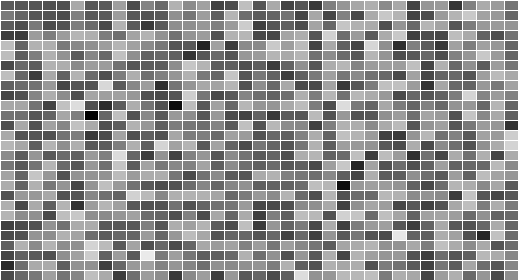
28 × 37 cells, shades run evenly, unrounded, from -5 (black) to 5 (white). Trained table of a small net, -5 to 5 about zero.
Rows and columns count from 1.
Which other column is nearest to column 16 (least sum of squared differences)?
2
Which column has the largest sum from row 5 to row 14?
36
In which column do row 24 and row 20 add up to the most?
29
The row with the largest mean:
25
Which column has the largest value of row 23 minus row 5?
15
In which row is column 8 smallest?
11
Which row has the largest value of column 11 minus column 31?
26
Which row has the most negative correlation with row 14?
20
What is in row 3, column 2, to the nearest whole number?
-2
